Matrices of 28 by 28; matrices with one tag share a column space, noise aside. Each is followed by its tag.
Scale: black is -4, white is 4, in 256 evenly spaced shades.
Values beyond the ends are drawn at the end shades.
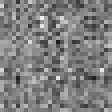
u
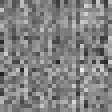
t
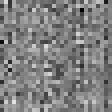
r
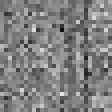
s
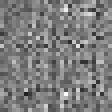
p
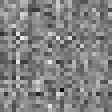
p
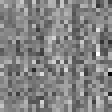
t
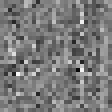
t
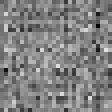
s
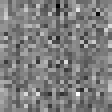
p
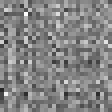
p
